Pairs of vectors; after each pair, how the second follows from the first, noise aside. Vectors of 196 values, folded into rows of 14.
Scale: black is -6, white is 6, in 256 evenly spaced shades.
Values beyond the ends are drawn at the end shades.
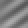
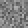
shuffled.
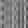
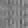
wrapped around, negated, shrunk.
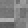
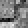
negated, scaled up.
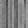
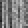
wrapped around, scaled up.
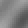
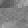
reversed, partly zeroed.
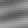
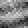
negated, scaled up.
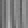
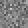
shuffled.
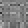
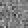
shuffled.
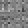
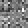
negated, scaled up.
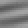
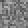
shuffled.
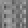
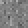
wrapped around, negated, partly zeroed.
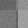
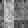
wrapped around, scaled up.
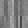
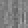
wrapped around, negated, shrunk.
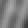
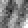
negated, scaled up.
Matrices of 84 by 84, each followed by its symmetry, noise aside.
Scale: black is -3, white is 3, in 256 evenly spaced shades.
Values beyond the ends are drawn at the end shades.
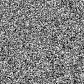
antisymmetric.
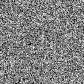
no symmetry.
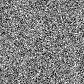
no symmetry.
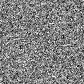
same after a half turn.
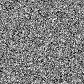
no symmetry.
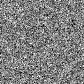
symmetric.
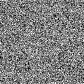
same after a half turn.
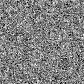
symmetric.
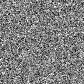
no symmetry.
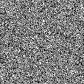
same after a half turn.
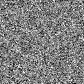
no symmetry.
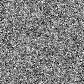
same after a half turn.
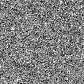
no symmetry.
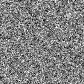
symmetric across the other diagonal.
